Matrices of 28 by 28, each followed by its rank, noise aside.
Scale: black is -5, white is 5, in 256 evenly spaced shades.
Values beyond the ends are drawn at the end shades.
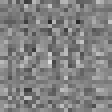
four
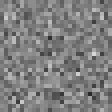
six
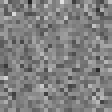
eight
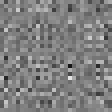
three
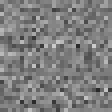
eight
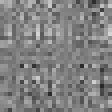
four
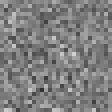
eight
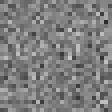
six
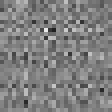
three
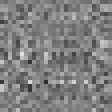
three
